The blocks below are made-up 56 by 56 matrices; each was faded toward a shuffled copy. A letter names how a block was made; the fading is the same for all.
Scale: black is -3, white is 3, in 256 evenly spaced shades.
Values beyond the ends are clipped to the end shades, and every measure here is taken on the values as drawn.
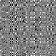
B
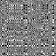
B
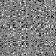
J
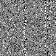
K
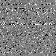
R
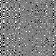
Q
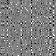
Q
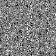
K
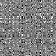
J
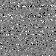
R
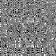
J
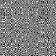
Q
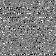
R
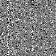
K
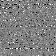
R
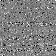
R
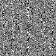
K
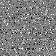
R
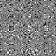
J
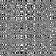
B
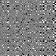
Q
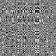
B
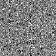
K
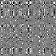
Q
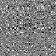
J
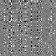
Q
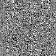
K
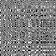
B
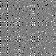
Q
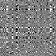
B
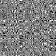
J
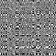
B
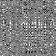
J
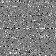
R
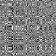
B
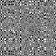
B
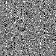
K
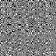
J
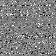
R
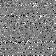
R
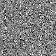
K
